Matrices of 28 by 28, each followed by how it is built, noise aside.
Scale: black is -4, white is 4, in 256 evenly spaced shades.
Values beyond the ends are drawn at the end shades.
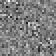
block diagonal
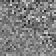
upper triangular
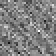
Toeplitz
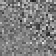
upper triangular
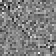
block diagonal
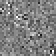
block diagonal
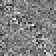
banded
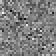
block diagonal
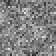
smooth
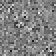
block diagonal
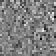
upper triangular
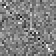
banded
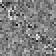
banded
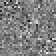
block diagonal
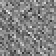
Toeplitz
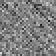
Toeplitz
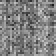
blocks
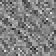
Toeplitz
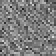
Toeplitz
